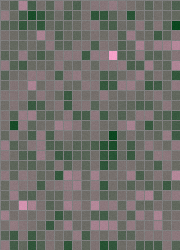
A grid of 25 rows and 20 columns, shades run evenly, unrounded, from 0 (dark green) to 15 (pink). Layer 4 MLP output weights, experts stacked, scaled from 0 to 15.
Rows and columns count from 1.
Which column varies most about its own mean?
13
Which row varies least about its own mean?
10
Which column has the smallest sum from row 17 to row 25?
12
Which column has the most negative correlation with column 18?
7
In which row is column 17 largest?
20
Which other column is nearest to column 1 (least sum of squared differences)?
14
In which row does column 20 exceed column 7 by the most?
18
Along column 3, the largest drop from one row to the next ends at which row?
2
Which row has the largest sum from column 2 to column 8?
21
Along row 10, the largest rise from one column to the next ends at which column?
9
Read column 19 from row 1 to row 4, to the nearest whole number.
6 6 5 5
